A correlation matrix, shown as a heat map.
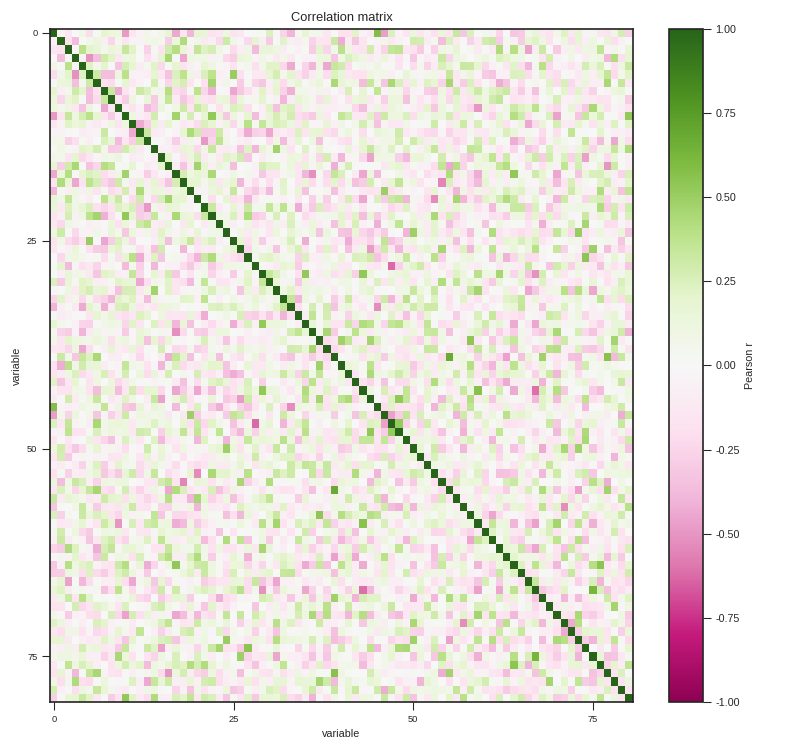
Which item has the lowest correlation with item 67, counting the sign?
43
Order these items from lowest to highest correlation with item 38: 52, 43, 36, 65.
65, 43, 52, 36
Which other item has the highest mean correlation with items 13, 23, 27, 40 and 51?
74
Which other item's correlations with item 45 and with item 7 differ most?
9
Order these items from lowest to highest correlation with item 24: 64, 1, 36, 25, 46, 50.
46, 64, 25, 36, 1, 50
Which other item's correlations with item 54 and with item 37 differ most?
44
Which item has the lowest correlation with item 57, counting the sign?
71
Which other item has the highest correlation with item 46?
19
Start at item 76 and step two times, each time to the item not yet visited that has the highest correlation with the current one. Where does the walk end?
17
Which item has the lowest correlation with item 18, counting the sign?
54
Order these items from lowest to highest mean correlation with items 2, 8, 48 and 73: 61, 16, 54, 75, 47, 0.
75, 54, 0, 61, 47, 16
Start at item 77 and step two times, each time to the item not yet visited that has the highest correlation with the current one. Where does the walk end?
55
